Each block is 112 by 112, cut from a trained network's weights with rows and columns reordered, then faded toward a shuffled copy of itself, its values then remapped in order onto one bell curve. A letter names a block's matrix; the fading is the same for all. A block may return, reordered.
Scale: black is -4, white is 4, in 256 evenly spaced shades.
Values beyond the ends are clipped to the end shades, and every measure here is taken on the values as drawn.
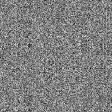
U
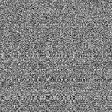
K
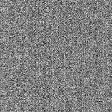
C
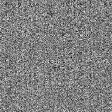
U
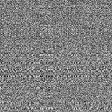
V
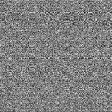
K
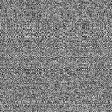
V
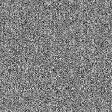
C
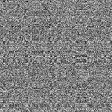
K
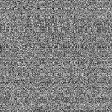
K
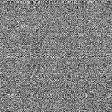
K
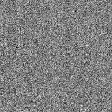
C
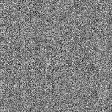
U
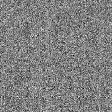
U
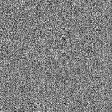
C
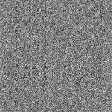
U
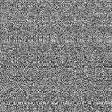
K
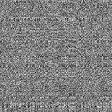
K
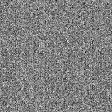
C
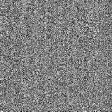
U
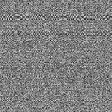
V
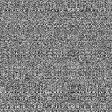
V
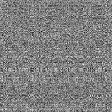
K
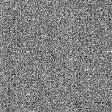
U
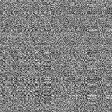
V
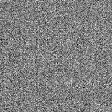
U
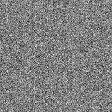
C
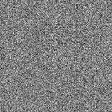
C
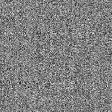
U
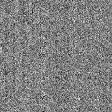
C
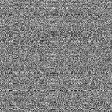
V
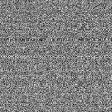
K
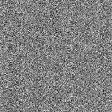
C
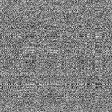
V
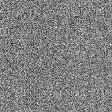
C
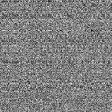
K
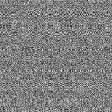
V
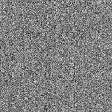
C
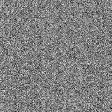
C
